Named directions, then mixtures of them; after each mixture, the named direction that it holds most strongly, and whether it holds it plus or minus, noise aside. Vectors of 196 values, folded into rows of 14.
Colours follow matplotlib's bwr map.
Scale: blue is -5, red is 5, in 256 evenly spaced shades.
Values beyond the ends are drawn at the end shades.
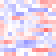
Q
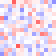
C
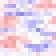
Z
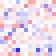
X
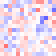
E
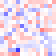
X, plus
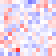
X, minus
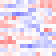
Z, plus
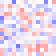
C, minus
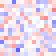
E, minus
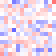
C, minus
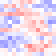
Z, minus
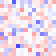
C, minus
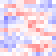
Z, minus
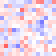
E, plus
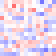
Q, minus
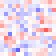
Q, plus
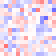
E, plus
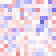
E, plus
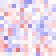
E, plus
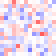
C, plus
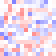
C, minus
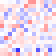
X, plus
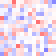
C, plus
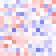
X, plus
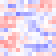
Z, plus
